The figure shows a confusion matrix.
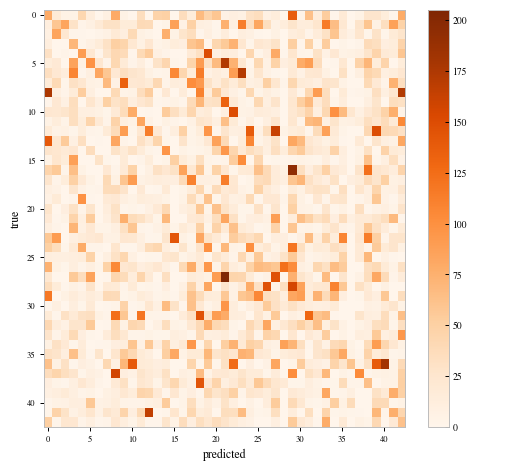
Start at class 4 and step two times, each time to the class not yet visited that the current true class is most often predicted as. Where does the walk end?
39
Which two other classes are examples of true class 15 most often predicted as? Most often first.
23, 3
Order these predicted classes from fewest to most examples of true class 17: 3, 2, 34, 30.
2, 34, 3, 30
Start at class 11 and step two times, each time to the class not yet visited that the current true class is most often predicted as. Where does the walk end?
33
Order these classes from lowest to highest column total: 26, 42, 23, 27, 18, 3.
26, 23, 3, 27, 42, 18
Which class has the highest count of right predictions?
27
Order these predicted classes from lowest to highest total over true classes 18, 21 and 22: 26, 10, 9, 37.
26, 37, 10, 9
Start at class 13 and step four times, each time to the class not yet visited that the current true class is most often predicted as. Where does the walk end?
38
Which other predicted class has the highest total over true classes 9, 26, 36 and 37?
8
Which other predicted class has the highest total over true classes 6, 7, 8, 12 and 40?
18
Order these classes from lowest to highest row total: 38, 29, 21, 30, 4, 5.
30, 38, 4, 21, 29, 5
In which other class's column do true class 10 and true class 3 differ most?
34
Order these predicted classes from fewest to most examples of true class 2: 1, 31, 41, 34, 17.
31, 41, 17, 34, 1
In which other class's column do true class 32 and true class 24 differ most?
29
